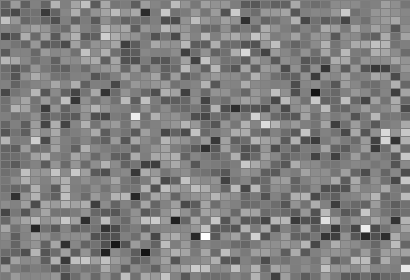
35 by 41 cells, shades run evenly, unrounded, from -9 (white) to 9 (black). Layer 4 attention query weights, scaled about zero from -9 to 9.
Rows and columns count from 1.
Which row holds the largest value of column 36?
29
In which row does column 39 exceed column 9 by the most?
30
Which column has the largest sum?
32
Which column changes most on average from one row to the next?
26
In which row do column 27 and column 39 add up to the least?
18
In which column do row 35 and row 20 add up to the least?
17
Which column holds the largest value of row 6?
13
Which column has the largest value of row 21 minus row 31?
40
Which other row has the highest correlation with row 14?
33
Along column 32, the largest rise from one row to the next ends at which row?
12
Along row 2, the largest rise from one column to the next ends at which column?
15
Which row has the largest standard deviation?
28
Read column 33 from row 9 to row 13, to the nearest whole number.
5 -1 1 1 2
